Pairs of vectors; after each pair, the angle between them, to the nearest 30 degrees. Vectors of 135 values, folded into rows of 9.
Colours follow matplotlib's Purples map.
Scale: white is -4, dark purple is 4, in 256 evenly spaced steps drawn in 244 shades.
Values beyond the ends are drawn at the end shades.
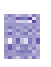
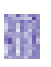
120 degrees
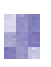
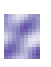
90 degrees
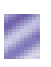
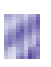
150 degrees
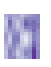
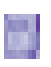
60 degrees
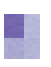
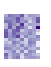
60 degrees
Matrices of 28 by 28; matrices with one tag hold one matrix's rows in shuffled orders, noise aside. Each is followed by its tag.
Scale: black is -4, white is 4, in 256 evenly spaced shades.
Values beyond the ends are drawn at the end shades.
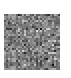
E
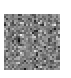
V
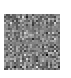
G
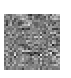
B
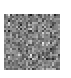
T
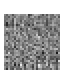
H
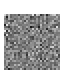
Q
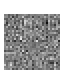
G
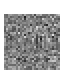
E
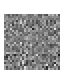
G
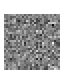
E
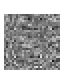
B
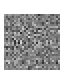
H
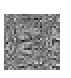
B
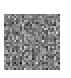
G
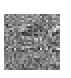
B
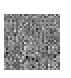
G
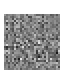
H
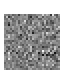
T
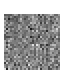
Q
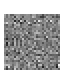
H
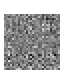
T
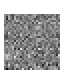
H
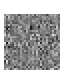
Q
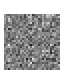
T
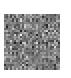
G
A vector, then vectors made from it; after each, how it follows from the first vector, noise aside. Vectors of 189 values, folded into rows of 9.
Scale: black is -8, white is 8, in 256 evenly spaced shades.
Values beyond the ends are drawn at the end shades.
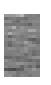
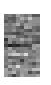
wrapped around, scaled up.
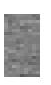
reversed, negated, shrunk.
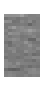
shrunk.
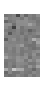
negated, partly zeroed.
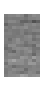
reversed, shrunk.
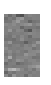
negated, partly zeroed.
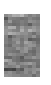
copied.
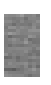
shrunk.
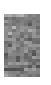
copied.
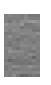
reversed, negated, shrunk.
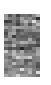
wrapped around, scaled up.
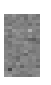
partly zeroed.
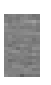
reversed, negated, shrunk.
